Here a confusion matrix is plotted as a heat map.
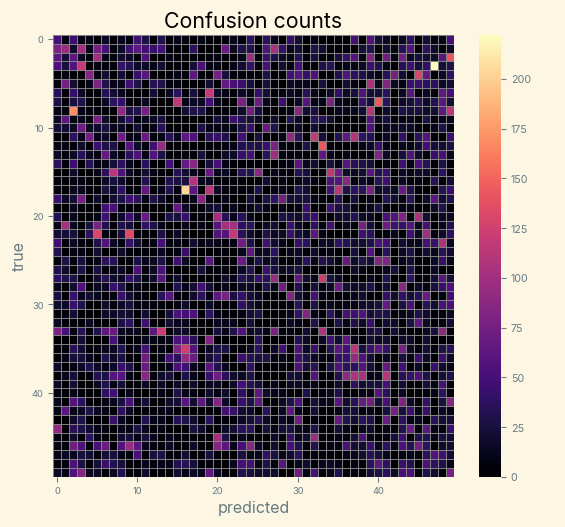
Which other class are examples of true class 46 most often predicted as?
9
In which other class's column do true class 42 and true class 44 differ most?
0
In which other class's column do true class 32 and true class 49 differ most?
3
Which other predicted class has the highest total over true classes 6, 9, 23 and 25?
48
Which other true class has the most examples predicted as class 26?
10
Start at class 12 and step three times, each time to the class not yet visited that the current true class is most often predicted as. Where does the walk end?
27
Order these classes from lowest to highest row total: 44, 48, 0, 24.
24, 0, 44, 48
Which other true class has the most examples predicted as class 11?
38
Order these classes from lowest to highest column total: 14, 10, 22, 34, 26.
14, 22, 10, 34, 26
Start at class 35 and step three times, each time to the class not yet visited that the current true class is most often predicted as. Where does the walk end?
19
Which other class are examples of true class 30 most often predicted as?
41
